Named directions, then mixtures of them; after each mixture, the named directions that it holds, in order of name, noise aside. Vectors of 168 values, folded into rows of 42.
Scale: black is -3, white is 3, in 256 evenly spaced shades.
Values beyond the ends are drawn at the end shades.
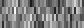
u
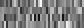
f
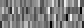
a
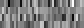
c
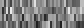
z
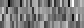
c.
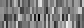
f.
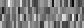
a, c.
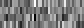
a, f, z.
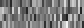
a, c, f.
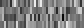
f.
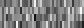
f, z.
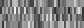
f, u.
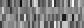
a, c.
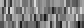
z.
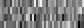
f, z.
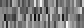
f.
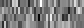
f, u.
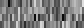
c, f, z.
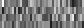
c, u, z.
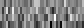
a, z.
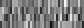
a, f.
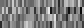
a, u.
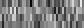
c, u, z.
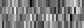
u.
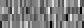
a.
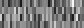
c, u.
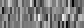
c, f, u.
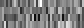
f.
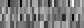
c.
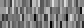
a, z.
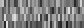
f, z.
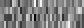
f, z.
